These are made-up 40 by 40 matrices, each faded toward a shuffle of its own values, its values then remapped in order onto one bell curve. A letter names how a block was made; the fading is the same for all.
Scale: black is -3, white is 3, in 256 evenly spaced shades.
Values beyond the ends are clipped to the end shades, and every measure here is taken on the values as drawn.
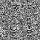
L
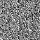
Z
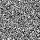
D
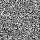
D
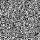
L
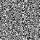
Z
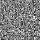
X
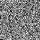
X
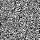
X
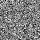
D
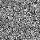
Z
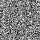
D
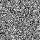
D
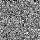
D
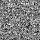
D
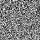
D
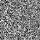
Z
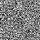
L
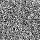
D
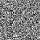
L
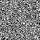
L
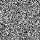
D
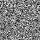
D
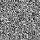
L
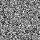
D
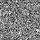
L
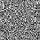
L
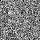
L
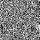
L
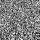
D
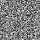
L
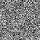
L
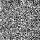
L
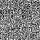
L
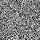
D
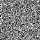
X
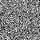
D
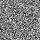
D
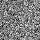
D
